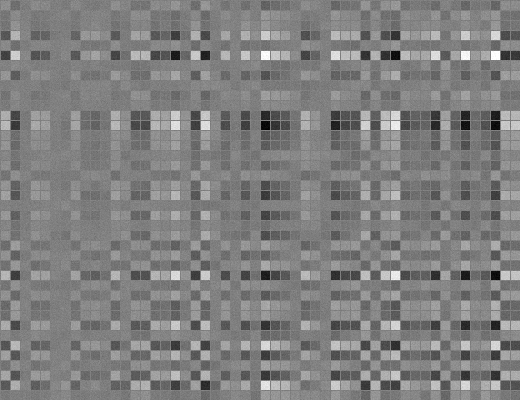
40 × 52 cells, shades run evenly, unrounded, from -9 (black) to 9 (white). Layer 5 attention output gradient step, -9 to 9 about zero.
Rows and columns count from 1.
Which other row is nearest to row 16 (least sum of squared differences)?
21
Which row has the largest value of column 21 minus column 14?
13
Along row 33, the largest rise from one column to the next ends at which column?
51
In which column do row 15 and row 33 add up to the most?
40
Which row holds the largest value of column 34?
6
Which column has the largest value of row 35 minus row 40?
50
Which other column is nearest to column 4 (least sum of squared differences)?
8
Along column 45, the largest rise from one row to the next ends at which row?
7
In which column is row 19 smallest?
27
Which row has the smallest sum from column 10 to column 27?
28
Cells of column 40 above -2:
33
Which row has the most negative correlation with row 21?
9
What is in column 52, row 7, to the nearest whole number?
1
